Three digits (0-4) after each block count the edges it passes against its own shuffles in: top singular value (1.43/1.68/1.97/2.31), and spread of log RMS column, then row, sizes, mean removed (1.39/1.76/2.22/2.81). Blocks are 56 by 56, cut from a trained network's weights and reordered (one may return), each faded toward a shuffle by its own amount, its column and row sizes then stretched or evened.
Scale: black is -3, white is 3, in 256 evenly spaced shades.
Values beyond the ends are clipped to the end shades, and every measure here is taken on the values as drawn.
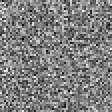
1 1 0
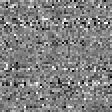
0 0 4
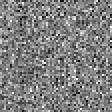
2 1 0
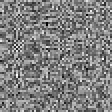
3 2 1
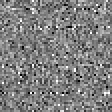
1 0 2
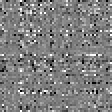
0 3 4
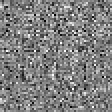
2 1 2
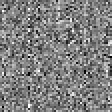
0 3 1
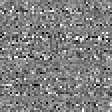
0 0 4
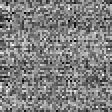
1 3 0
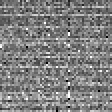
3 3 0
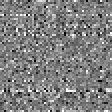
2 0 3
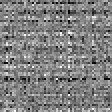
3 4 3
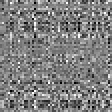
4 3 4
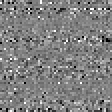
1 0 4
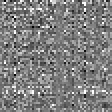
0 4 3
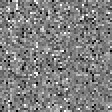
0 2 1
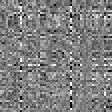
3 3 2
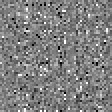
0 2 0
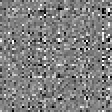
3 4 3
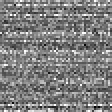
3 0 3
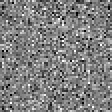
0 2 0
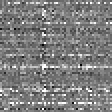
3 2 4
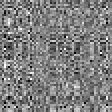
4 3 1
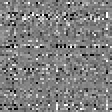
0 3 4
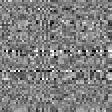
4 0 4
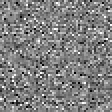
1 0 1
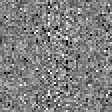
0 3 0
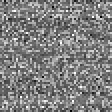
0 0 2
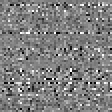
2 2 4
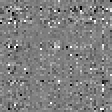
0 3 3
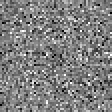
1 0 1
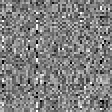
3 2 0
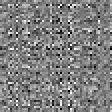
3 4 4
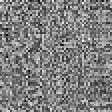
3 2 2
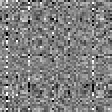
3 3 2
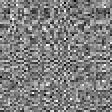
4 1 0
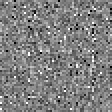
0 2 0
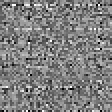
0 2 4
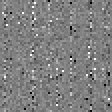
0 3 0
